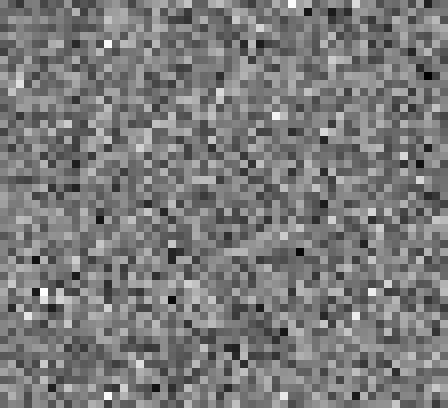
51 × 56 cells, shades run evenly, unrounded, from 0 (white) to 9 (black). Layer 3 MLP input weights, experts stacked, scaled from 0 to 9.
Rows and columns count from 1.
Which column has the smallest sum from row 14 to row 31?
22
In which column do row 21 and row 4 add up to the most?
10
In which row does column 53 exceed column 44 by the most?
21
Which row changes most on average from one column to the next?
6
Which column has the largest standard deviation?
14
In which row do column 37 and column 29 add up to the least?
1
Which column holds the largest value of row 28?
13
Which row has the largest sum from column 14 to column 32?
49
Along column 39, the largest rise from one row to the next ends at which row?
2
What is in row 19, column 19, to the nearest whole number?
3
